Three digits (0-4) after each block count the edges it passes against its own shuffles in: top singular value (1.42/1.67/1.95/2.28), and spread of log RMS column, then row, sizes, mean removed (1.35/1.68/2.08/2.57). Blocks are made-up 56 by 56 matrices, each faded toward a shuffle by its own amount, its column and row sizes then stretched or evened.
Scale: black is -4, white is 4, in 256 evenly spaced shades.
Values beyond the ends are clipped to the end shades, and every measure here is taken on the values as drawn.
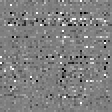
1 2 4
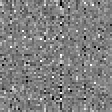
2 3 2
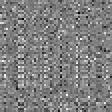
4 3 1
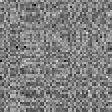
4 0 1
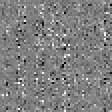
0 4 2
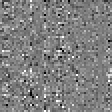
2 4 1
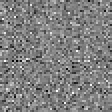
3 0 2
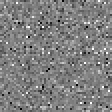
1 0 2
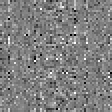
3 3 2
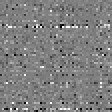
1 2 4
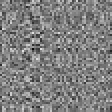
4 3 3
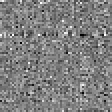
2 1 3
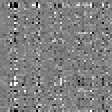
4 4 3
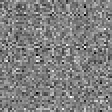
3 2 3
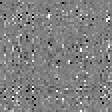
3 3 2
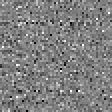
2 1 1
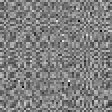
4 1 0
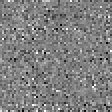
1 2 3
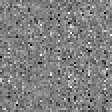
0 3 0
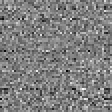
2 0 3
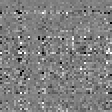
1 3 4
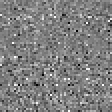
0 1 3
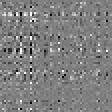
4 4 4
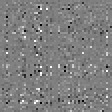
2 3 3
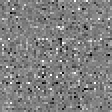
0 2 3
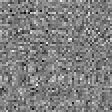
3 1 2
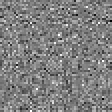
3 0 1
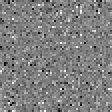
1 1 3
